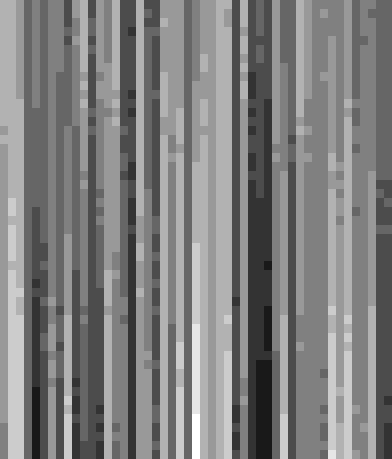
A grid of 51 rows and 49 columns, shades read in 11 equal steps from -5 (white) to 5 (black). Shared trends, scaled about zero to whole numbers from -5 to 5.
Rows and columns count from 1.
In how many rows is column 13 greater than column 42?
41
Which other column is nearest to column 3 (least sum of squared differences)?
44
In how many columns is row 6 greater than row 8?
3
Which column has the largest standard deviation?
25
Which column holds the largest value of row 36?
34
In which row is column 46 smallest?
48
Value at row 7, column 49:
1
